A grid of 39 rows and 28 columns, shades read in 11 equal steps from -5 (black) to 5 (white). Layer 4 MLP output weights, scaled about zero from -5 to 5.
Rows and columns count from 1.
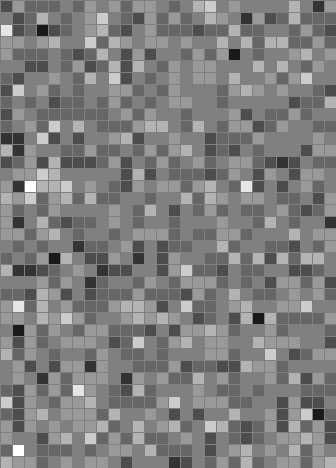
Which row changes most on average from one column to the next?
22
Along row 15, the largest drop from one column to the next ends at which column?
13
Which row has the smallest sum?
23
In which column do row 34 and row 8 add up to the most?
15
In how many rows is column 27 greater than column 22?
17
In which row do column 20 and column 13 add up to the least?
5
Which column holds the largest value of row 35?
26
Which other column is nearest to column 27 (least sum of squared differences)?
24
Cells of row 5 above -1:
16
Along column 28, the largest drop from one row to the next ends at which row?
19
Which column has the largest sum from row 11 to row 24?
3
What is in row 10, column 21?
-2
